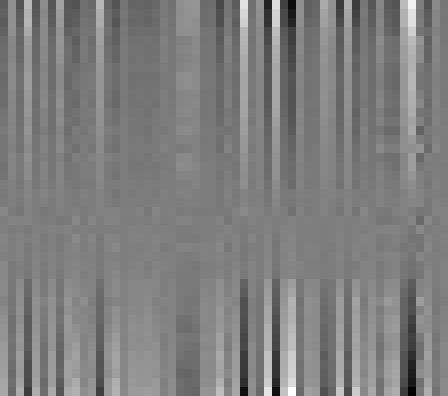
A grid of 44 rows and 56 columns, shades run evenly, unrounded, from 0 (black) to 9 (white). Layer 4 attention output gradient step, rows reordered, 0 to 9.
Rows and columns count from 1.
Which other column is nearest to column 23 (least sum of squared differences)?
24
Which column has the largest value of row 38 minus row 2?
37
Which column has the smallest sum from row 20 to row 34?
52
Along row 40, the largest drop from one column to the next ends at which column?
35
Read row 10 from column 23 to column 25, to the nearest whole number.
5 5 5
